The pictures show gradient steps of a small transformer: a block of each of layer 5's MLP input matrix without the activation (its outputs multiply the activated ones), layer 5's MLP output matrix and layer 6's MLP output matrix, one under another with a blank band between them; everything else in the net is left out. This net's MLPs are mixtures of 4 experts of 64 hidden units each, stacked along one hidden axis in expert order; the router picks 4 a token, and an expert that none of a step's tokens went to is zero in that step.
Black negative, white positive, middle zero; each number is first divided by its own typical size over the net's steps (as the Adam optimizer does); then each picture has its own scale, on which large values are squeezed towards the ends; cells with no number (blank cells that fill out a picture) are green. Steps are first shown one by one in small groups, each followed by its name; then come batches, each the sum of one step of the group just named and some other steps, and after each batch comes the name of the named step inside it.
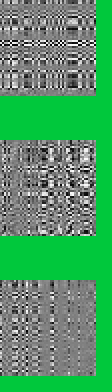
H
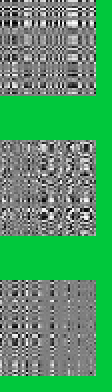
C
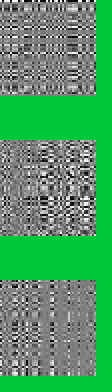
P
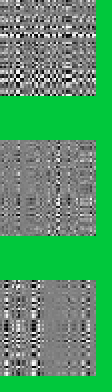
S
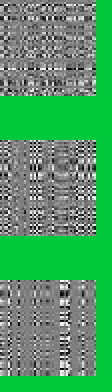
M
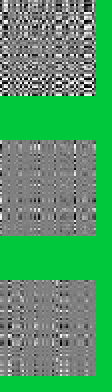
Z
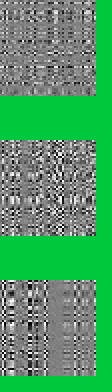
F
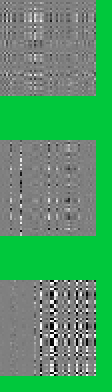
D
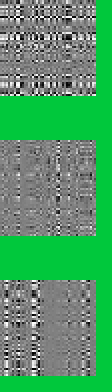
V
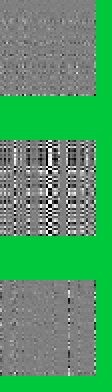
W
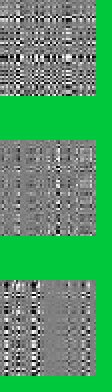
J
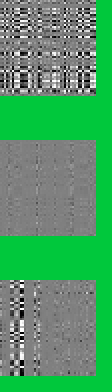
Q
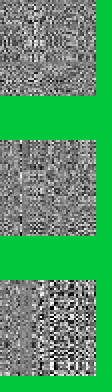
M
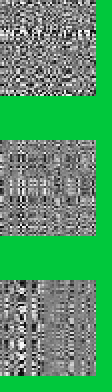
S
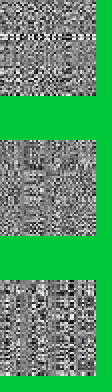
M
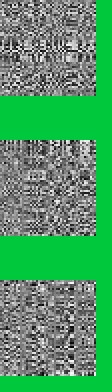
J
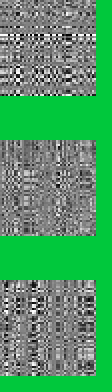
S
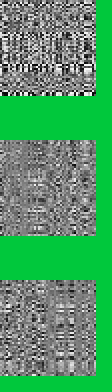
C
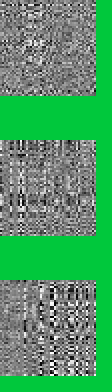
H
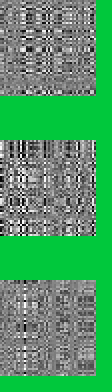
F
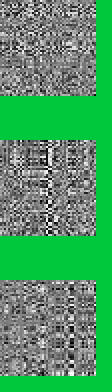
W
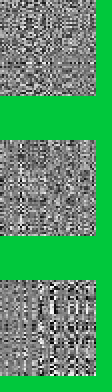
S
